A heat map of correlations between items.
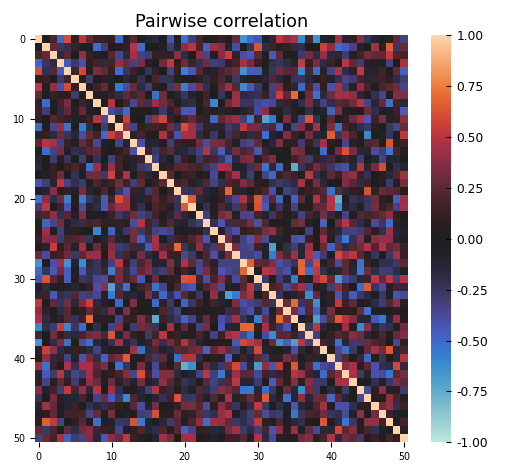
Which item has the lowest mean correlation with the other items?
32
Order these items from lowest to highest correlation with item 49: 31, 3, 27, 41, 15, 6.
15, 3, 31, 6, 27, 41
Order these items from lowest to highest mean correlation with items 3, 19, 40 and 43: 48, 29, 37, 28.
48, 29, 28, 37
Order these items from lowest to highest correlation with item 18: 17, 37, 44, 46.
44, 46, 37, 17
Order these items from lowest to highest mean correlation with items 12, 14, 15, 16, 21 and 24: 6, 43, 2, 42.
6, 2, 43, 42
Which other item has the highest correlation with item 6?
4
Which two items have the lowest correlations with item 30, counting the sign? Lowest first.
41, 35
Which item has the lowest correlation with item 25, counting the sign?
42
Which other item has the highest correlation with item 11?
20
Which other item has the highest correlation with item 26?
19
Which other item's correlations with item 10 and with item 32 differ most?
37
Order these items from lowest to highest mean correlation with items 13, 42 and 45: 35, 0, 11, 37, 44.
44, 11, 0, 37, 35
